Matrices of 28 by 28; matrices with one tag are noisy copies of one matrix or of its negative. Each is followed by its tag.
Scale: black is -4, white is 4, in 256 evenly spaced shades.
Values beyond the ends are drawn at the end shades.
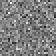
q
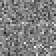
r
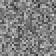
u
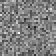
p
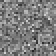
q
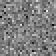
u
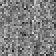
r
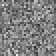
r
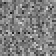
p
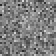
p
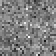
r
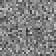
q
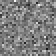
u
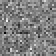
p
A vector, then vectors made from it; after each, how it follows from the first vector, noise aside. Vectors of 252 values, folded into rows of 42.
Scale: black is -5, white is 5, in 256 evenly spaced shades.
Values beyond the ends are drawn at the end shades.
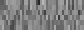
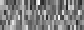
negated, scaled up.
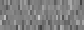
reversed, negated, partly zeroed.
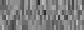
copied.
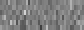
reversed, negated, partly zeroed.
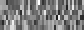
negated, scaled up.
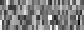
wrapped around, negated, scaled up.
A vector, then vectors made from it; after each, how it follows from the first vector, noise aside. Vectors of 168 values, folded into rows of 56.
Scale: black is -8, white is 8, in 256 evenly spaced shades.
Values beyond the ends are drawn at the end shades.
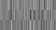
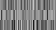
wrapped around, scaled up.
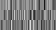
scaled up.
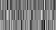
wrapped around, scaled up.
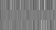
negated, partly zeroed.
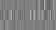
negated, partly zeroed.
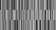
wrapped around, scaled up.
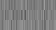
reversed, shrunk.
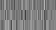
reversed.
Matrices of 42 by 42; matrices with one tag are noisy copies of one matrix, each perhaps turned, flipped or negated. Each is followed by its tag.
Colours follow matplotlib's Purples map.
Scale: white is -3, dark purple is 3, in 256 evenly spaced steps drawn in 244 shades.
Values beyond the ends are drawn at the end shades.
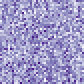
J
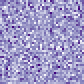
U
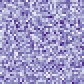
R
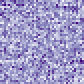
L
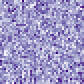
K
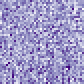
J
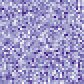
L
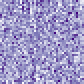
K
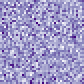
U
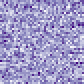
K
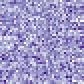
K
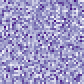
U
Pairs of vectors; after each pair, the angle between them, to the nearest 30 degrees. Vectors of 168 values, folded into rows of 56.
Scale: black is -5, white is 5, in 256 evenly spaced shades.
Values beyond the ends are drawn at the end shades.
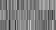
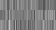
150 degrees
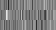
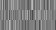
120 degrees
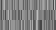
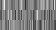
30 degrees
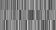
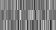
150 degrees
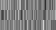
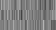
30 degrees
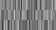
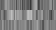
120 degrees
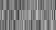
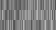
30 degrees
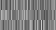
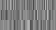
120 degrees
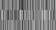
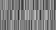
60 degrees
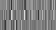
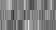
120 degrees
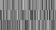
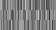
60 degrees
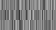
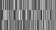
120 degrees
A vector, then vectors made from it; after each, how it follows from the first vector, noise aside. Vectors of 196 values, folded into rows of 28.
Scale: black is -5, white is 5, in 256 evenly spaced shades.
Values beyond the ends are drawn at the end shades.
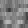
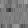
partly zeroed.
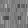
wrapped around, negated, partly zeroed.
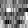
negated, scaled up.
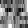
wrapped around, negated, scaled up.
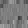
reversed, partly zeroed.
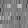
reversed, partly zeroed.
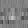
wrapped around, negated, partly zeroed.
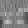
partly zeroed.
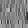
sign-scrambled.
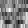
negated, scaled up.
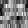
reversed, scaled up.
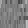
wrapped around, negated, partly zeroed.
